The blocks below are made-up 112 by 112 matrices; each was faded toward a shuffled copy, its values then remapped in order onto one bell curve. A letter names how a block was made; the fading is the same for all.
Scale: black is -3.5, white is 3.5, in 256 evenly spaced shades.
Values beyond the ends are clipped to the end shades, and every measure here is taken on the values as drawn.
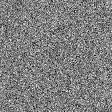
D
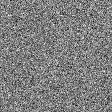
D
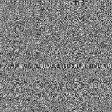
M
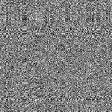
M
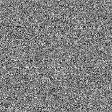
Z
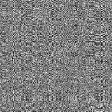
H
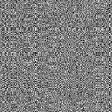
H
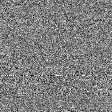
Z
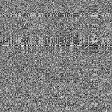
M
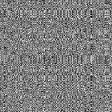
H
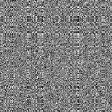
H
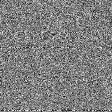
Z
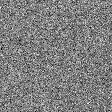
D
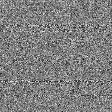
Z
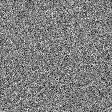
D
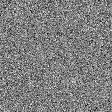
D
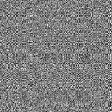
H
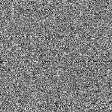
Z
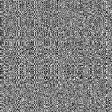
H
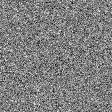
D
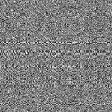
M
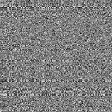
M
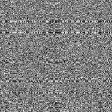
M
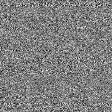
Z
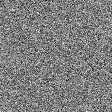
D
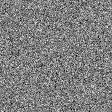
D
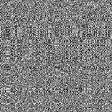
M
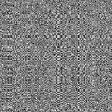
H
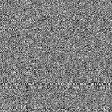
M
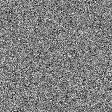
D
